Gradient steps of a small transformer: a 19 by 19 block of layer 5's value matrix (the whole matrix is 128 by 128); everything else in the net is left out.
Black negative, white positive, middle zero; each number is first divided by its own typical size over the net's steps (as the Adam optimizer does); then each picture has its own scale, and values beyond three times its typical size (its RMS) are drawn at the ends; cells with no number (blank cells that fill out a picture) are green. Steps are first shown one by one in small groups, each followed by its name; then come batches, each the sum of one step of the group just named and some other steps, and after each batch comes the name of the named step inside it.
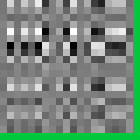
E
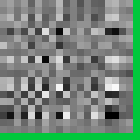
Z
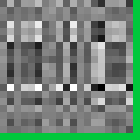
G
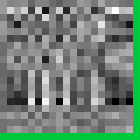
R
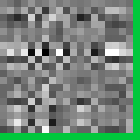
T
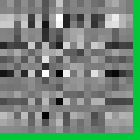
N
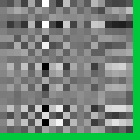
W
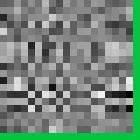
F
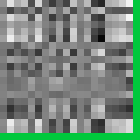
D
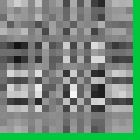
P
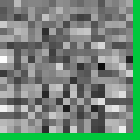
P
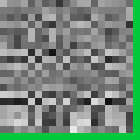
T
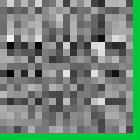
G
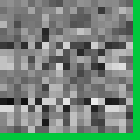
W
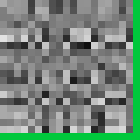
R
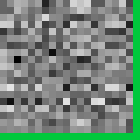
G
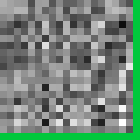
W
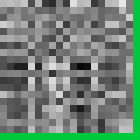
D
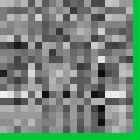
P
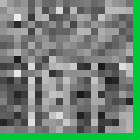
R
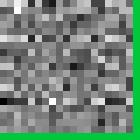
Z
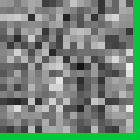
E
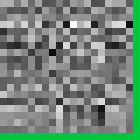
G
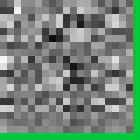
G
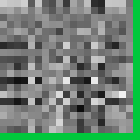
P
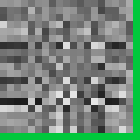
P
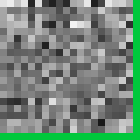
D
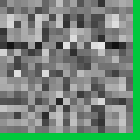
N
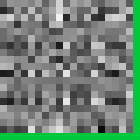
N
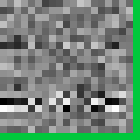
P
